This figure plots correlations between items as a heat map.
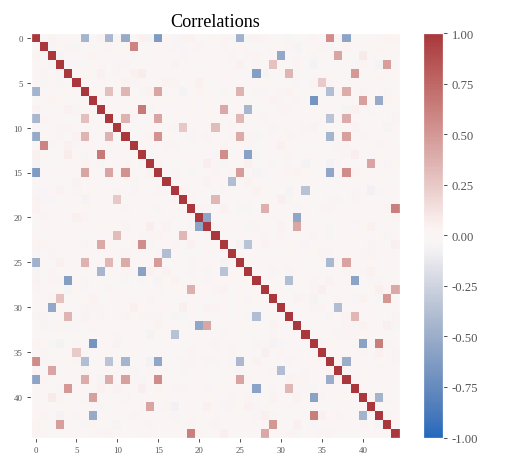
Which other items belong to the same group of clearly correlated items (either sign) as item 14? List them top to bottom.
41
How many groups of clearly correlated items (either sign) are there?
14
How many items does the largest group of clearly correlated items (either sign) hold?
8
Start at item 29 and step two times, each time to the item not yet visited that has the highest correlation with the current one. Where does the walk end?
3
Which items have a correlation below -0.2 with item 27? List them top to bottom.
4, 31, 39
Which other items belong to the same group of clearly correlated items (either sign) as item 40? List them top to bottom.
7, 34, 42
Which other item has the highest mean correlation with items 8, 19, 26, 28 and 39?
44
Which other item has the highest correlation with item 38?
15
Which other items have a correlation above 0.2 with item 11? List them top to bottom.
6, 9, 15, 25, 38
